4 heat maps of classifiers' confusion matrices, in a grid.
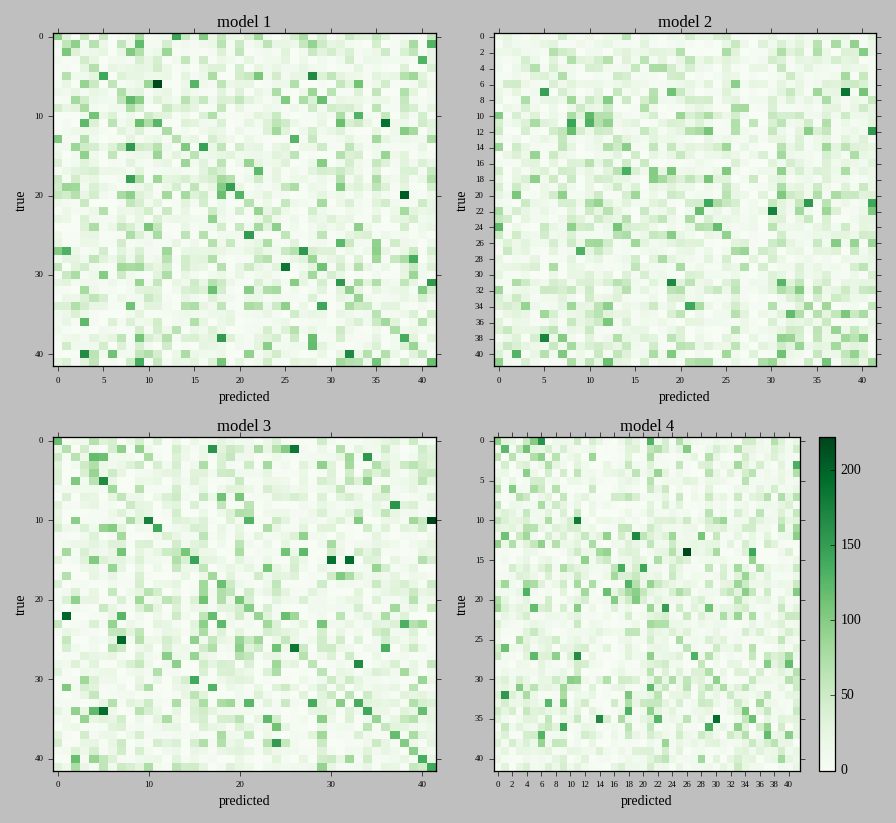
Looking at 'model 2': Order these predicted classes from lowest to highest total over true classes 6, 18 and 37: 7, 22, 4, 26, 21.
7, 22, 21, 4, 26
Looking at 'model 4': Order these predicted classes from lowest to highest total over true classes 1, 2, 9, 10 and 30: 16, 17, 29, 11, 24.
16, 17, 24, 29, 11
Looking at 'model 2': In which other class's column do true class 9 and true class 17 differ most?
14
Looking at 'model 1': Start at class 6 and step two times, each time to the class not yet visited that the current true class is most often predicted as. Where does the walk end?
36
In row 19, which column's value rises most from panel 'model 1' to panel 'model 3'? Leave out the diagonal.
16
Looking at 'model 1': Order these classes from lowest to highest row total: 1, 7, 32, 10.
7, 10, 32, 1
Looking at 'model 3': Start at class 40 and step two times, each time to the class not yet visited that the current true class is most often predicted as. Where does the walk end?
34
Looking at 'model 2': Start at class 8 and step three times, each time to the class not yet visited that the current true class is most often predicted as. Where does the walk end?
36
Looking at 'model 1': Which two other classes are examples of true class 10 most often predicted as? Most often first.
33, 4
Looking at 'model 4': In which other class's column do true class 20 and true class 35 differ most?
30
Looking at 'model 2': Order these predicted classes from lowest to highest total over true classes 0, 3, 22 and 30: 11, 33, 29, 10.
29, 11, 10, 33
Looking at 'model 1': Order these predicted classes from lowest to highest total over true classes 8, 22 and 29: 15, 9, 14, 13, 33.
13, 15, 33, 14, 9
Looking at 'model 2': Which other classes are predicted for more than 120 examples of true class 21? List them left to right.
23, 34, 41
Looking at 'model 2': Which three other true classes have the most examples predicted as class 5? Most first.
38, 7, 35
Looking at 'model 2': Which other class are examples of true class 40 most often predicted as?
2
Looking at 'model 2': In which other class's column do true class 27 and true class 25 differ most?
9
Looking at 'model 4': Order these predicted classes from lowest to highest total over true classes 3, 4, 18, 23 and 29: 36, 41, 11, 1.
36, 1, 11, 41
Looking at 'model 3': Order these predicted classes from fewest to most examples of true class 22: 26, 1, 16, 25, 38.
38, 16, 26, 25, 1
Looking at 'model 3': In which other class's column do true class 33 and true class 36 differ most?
28
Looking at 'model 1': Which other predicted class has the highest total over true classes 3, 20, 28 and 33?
38
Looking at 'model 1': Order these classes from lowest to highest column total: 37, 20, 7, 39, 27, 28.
37, 27, 20, 7, 39, 28
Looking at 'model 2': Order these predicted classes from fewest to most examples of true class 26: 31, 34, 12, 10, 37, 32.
34, 32, 12, 31, 10, 37
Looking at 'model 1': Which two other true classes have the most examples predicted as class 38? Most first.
20, 12
